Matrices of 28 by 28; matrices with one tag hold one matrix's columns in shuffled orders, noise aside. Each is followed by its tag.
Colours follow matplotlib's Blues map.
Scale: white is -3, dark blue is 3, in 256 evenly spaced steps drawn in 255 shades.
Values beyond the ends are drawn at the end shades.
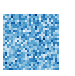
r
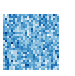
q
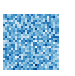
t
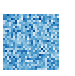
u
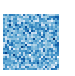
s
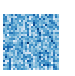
q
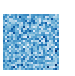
t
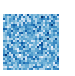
s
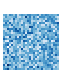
t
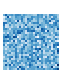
t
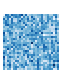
q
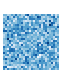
s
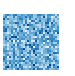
t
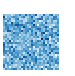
s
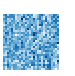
q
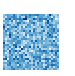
u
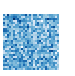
u
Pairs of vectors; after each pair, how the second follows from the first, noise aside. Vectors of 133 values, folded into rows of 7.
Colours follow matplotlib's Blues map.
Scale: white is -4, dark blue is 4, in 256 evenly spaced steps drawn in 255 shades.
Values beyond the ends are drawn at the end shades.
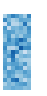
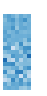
wrapped around, partly zeroed.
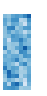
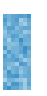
shrunk.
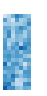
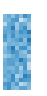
wrapped around, partly zeroed.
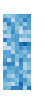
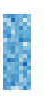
negated, partly zeroed.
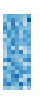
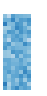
reversed, shrunk.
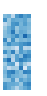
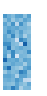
reversed, partly zeroed.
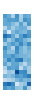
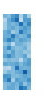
reversed, negated, partly zeroed.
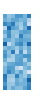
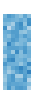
negated, shrunk.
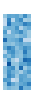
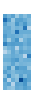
wrapped around, partly zeroed.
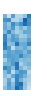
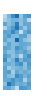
reversed, partly zeroed.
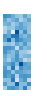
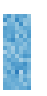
reversed, shrunk.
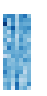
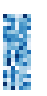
wrapped around, negated, scaled up.
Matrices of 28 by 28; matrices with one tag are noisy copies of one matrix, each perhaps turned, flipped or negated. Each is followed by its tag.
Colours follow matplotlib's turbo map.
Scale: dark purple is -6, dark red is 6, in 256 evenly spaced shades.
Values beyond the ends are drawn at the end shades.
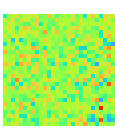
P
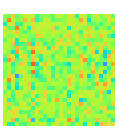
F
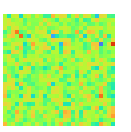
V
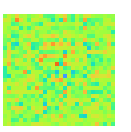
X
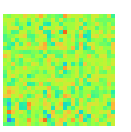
P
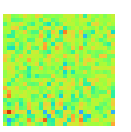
P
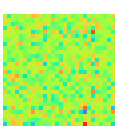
V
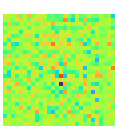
X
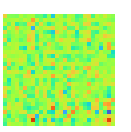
P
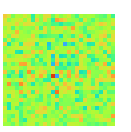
X
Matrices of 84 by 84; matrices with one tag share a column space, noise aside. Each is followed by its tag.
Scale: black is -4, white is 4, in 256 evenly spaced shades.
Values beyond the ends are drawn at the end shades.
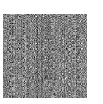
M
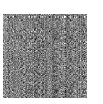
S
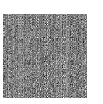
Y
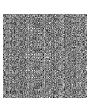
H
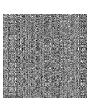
M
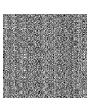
H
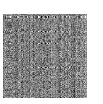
S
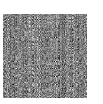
Y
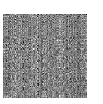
M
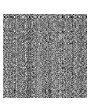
S
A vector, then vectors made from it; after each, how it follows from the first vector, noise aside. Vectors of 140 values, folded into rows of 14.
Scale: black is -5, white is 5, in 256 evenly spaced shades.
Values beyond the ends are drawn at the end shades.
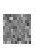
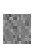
shrunk.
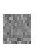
shrunk.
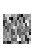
negated, scaled up.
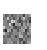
wrapped around, negated.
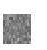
negated, shrunk.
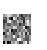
negated, scaled up.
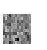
wrapped around, negated.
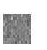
shrunk.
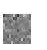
reversed, partly zeroed.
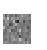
wrapped around, negated, partly zeroed.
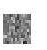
wrapped around, negated.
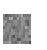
shrunk.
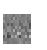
wrapped around, negated, partly zeroed.
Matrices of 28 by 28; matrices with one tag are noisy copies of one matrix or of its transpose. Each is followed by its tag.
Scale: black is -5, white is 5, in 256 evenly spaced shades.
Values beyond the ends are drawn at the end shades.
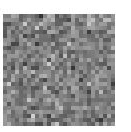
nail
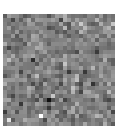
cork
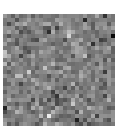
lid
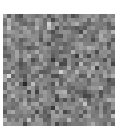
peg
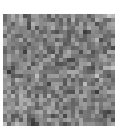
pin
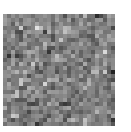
lid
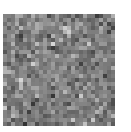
lid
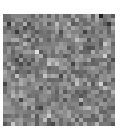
cork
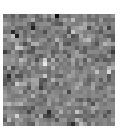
nail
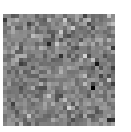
peg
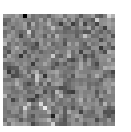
pin
